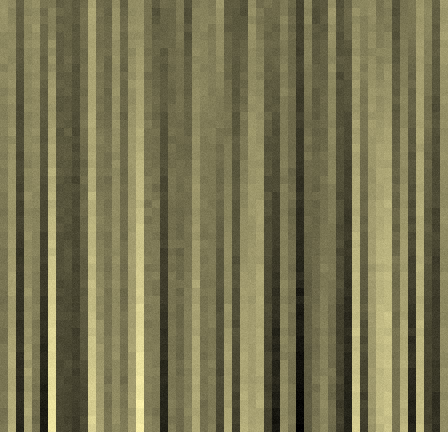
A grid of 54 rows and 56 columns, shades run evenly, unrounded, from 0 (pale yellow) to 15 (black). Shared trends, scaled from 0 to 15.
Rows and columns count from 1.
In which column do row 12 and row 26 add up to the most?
38
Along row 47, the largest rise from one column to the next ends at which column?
8
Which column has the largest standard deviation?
7
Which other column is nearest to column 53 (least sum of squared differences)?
45
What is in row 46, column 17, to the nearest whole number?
5
